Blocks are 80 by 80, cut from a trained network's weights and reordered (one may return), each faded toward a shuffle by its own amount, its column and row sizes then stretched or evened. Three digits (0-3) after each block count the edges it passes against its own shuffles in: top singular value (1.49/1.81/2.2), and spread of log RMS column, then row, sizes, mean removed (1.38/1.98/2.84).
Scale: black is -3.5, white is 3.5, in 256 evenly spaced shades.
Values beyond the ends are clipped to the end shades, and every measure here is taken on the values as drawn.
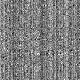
3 0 1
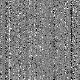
1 3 0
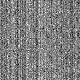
3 1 0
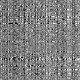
3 0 3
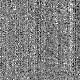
2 1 1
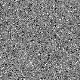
0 0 0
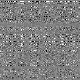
1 2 3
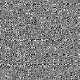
1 2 2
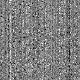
2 2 0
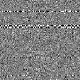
3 0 2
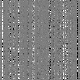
3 3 1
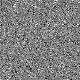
0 0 1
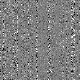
0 3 0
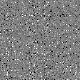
0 2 1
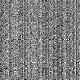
3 0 2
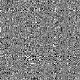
1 2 2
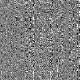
2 3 1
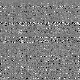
0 1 3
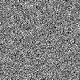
1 0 0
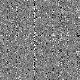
1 2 0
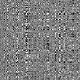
3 3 2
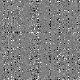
0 3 2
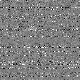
0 0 3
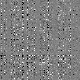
1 3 2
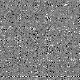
1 1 2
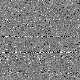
2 0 2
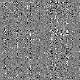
0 3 2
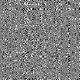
1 3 2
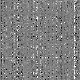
2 3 2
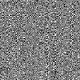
2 2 0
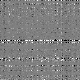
3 1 3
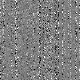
0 3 0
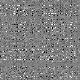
0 2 3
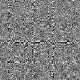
2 2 1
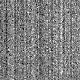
3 1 1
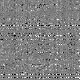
1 1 3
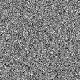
1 0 0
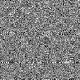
2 0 1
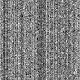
3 1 0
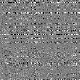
2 2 3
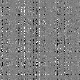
2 3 2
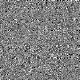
0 1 2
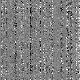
2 3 1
